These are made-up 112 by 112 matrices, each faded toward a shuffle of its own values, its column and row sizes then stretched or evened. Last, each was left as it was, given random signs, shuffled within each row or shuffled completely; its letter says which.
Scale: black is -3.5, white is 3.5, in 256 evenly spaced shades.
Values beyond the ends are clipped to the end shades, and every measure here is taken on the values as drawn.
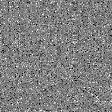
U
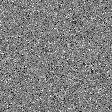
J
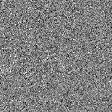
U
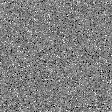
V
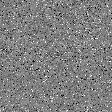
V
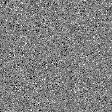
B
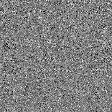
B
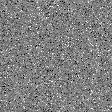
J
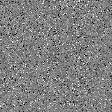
U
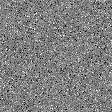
J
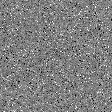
J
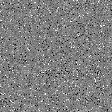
U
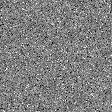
J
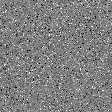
J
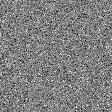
J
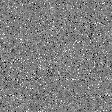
V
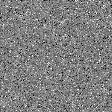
V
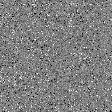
B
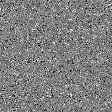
V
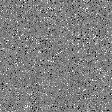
U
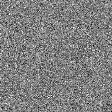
U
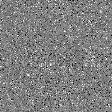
U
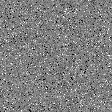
V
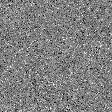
J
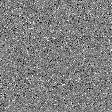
V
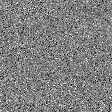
V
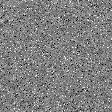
V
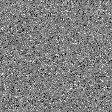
V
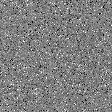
V
